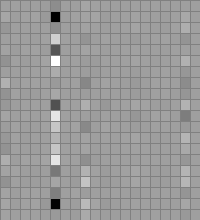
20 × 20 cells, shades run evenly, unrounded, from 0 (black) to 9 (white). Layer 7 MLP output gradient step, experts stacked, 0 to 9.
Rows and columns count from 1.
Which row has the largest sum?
6
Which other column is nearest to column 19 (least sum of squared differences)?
14
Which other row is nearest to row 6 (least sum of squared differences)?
15
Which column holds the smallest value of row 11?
19
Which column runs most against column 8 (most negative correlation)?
9
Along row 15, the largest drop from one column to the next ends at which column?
7
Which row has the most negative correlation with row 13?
18
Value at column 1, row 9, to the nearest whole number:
5
